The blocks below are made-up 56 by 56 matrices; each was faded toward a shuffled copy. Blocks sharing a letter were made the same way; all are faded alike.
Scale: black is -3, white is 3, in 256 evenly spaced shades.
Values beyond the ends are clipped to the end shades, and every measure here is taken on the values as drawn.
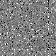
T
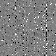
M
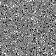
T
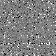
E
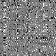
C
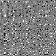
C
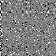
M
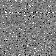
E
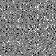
C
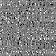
C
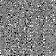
M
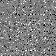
E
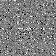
E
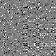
C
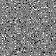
C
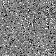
T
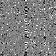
M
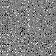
M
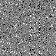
T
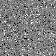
E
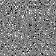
M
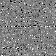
E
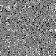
C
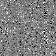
T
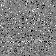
E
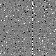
M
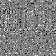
C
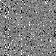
M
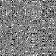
C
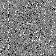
T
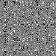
C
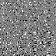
C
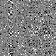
M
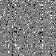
M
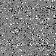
E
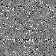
E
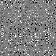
M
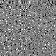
C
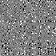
C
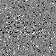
E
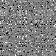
C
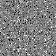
T
